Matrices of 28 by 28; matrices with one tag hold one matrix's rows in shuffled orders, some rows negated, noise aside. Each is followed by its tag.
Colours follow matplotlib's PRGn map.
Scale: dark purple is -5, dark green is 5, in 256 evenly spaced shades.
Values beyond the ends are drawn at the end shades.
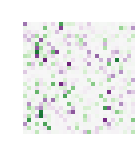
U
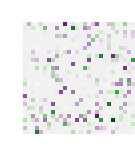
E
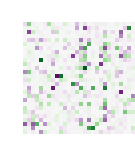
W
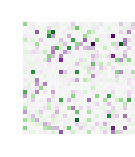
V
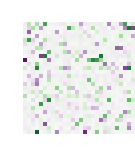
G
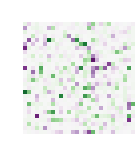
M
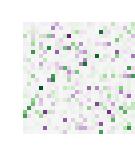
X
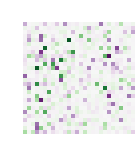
U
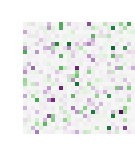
V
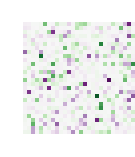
X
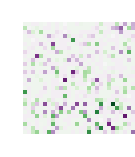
E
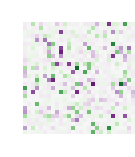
V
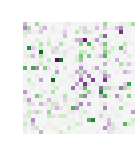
W
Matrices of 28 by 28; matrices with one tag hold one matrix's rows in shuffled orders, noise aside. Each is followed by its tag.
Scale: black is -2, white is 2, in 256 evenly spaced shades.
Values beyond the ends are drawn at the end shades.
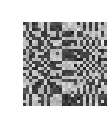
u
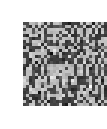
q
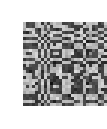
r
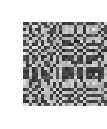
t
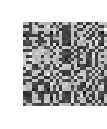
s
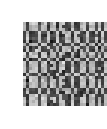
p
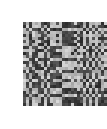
u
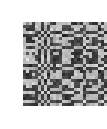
r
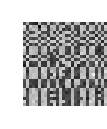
p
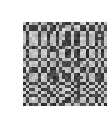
p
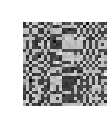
u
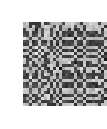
t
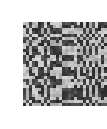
u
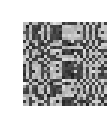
u
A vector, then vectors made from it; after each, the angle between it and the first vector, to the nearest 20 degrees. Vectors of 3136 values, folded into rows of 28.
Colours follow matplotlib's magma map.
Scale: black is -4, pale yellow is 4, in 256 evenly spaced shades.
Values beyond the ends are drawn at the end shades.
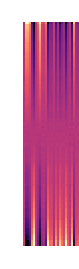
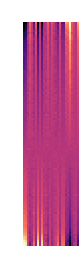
100 degrees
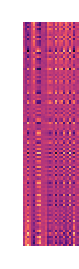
120 degrees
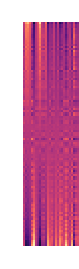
20 degrees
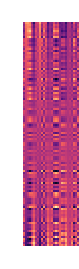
60 degrees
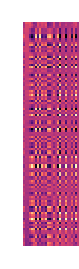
80 degrees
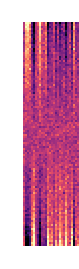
20 degrees
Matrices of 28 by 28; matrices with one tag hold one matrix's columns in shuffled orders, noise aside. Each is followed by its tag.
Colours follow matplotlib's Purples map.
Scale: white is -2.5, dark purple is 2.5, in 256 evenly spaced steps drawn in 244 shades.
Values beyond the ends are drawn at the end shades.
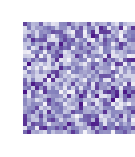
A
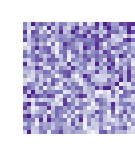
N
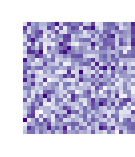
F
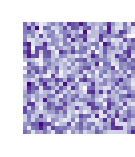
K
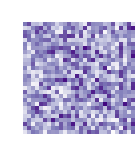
K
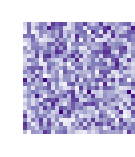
K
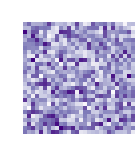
A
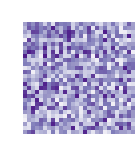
K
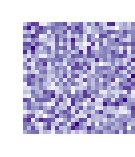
F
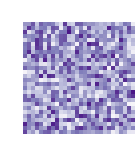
F
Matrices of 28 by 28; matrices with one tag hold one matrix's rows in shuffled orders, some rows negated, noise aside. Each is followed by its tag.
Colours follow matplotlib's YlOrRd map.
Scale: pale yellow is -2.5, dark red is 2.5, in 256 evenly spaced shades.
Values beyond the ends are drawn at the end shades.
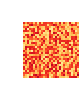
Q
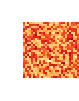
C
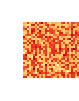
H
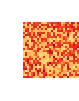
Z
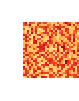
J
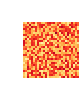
H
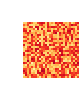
H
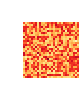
Z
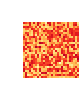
Z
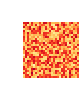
C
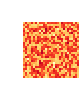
C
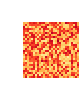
Q
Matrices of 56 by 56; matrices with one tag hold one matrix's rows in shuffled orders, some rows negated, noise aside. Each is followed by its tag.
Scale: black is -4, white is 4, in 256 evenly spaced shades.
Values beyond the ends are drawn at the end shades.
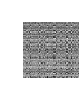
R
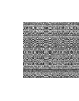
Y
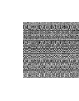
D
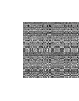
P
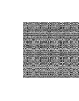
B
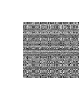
B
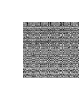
B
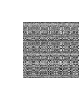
B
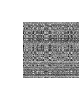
Y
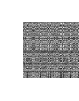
B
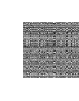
R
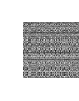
D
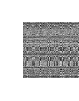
B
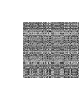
P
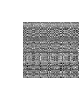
B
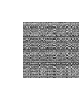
R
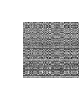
P
